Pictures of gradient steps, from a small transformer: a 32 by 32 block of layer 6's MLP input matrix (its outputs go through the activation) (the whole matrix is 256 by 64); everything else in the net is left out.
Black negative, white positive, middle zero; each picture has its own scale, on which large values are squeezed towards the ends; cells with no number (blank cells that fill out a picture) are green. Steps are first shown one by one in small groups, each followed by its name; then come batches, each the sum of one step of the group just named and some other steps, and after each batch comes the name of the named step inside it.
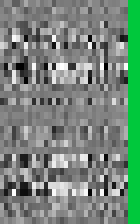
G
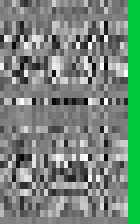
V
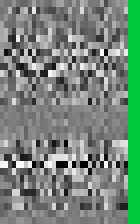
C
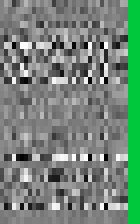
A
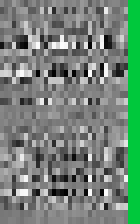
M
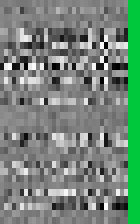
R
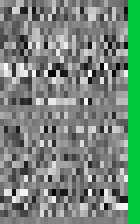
M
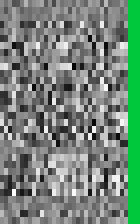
G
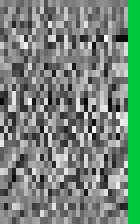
V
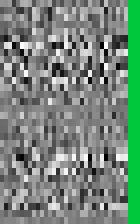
A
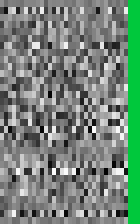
M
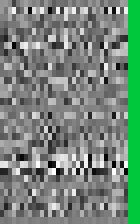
A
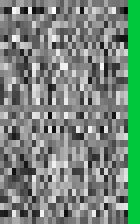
G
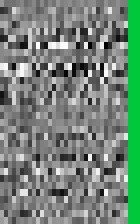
M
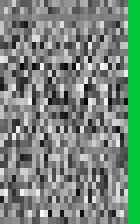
V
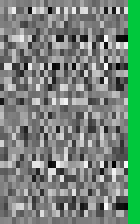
R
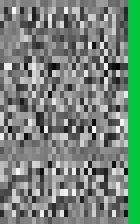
R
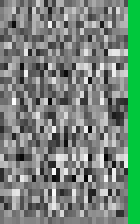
A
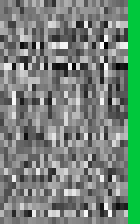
R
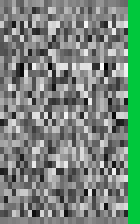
V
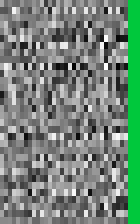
R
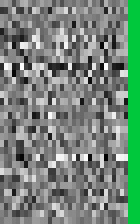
A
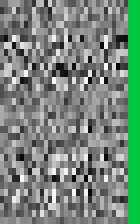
A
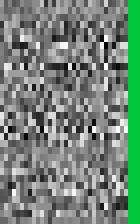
R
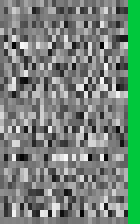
A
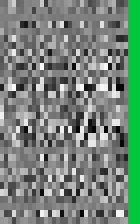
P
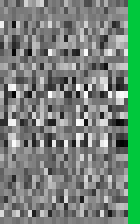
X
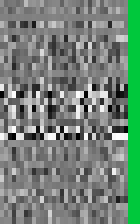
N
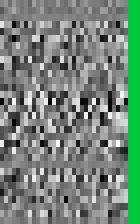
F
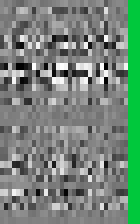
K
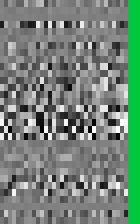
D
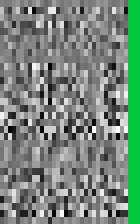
D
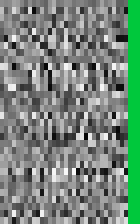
P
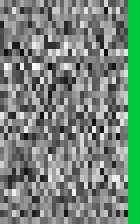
D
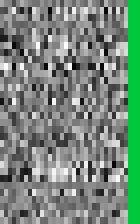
F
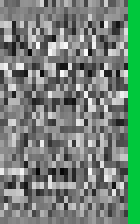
X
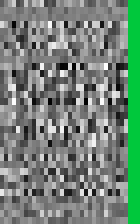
P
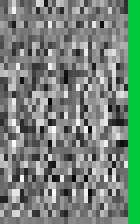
X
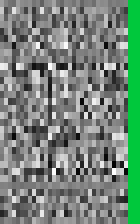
N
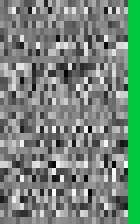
X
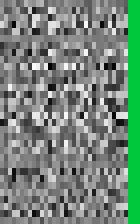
X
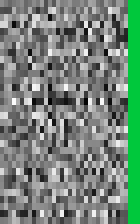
F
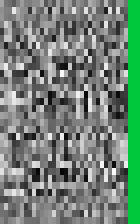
N
